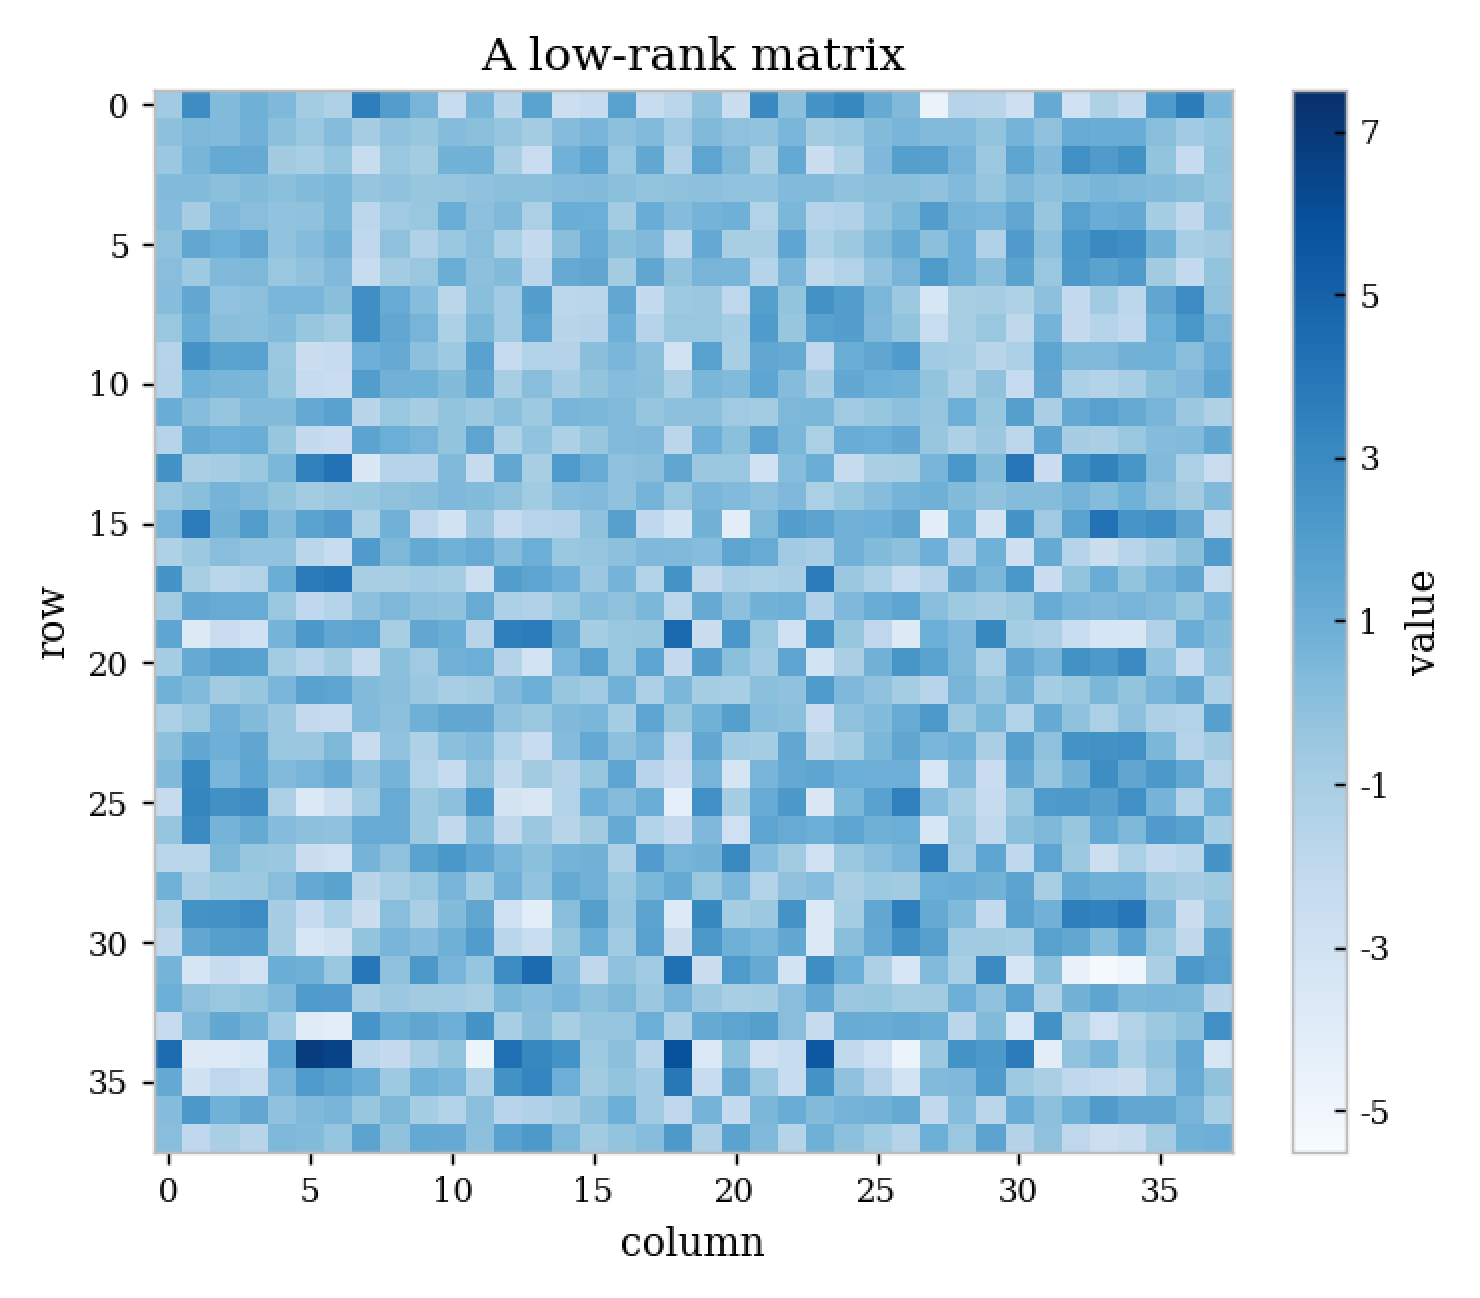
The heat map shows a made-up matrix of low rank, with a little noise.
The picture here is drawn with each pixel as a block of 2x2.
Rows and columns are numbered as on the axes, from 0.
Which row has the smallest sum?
31
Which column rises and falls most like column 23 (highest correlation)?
4
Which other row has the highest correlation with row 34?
17
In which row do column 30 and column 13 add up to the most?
34
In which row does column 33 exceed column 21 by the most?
13
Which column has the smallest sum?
18
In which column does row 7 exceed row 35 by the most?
1
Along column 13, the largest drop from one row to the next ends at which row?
20
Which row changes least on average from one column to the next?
3
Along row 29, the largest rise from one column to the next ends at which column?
19
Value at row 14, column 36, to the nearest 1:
-1
